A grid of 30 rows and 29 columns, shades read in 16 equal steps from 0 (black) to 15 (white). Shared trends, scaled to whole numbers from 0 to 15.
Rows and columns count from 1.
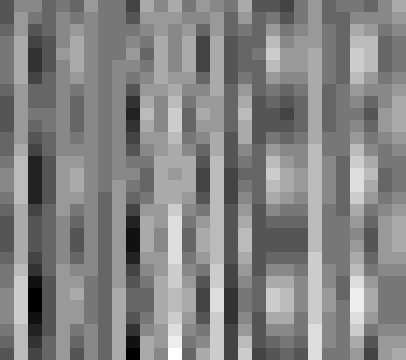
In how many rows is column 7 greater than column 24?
19
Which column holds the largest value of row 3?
26
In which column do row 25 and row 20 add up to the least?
3
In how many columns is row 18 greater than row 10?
16
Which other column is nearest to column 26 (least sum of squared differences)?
2
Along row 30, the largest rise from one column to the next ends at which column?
11
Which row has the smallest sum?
1
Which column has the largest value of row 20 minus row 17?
15
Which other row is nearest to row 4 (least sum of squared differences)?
6
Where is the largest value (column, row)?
13, 30
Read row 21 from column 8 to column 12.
6 9 1 10 8
